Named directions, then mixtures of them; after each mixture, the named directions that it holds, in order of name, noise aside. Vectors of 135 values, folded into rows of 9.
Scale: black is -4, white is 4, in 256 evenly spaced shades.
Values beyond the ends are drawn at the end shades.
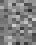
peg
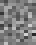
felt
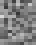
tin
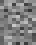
peg.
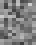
tin.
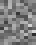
felt, peg, tin.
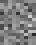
felt, peg.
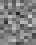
felt, peg, tin.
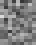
tin.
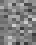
peg.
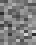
felt.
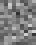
felt, peg, tin.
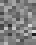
felt.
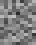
felt, peg, tin.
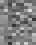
peg.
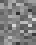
felt, peg.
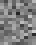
felt, peg, tin.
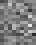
felt, peg.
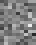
felt, peg.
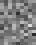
felt, peg, tin.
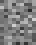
peg.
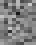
tin.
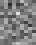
felt, peg, tin.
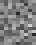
felt, peg, tin.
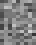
felt, peg, tin.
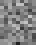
peg, tin.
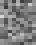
tin.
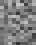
peg, tin.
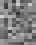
tin.
